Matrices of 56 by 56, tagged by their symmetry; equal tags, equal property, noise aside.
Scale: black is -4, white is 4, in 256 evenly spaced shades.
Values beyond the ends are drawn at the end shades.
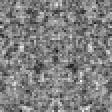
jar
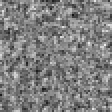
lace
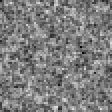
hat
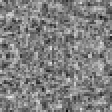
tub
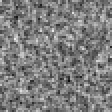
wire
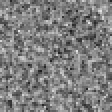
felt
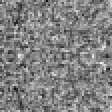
tub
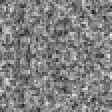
tub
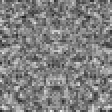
jar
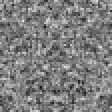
jar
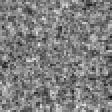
lace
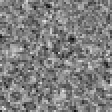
felt
